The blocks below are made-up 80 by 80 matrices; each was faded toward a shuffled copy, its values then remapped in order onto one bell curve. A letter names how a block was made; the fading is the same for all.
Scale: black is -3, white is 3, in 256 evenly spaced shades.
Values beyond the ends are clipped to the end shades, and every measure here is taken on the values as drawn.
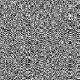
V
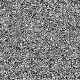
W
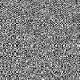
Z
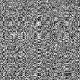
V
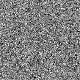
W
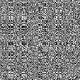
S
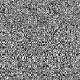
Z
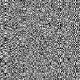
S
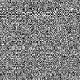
Z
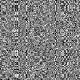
V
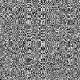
V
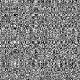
Z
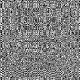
V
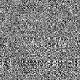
Z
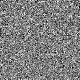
W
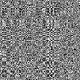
V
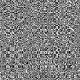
V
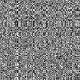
V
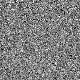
W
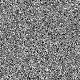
W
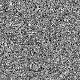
W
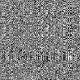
S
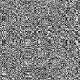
S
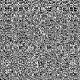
Z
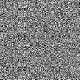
Z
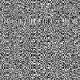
V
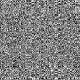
Z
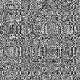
V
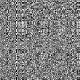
S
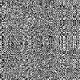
S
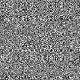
Z
